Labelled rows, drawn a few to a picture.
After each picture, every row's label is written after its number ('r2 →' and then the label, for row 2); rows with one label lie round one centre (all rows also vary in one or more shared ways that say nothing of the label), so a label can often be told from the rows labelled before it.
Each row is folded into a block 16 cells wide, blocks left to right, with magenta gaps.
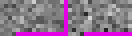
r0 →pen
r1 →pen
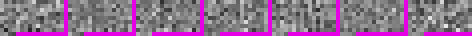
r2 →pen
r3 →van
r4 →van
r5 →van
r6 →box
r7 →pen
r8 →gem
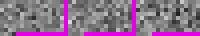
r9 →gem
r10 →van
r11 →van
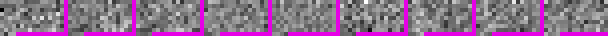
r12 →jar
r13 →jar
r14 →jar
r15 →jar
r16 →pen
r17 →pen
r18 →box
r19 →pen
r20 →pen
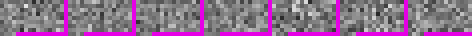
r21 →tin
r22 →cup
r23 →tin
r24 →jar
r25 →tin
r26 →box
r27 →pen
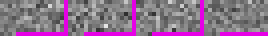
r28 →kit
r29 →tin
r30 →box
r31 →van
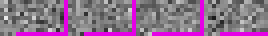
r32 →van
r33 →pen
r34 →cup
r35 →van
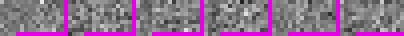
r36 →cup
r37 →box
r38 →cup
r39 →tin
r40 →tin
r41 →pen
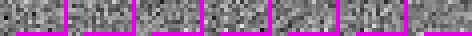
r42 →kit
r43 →van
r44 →cup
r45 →van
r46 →jar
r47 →box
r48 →cup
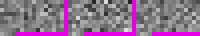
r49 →tin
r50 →gem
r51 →gem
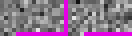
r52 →kit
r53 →kit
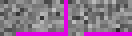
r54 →box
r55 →box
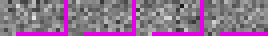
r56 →van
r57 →pen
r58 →kit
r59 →box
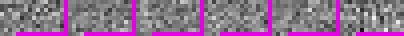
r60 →pen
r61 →gem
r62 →jar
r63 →kit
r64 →box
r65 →pen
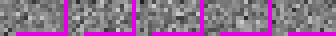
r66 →tin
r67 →kit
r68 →box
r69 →jar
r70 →tin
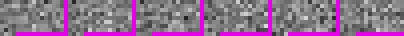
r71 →box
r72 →kit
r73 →kit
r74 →box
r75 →jar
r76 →jar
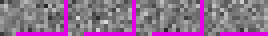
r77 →kit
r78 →kit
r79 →cup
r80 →pen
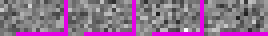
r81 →gem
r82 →tin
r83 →cup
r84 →gem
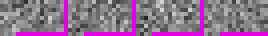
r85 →pen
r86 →van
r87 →tin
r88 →tin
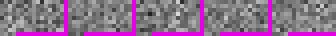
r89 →kit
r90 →jar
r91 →jar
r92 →tin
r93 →kit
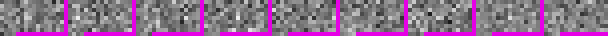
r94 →cup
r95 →jar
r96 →jar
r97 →jar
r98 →cup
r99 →box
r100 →pen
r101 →jar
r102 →cup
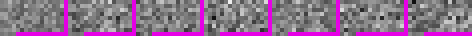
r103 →pen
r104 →jar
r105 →box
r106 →pen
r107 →cup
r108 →gem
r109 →kit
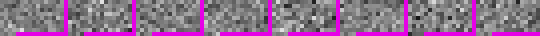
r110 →cup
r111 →jar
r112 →kit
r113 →box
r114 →tin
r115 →tin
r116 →box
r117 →tin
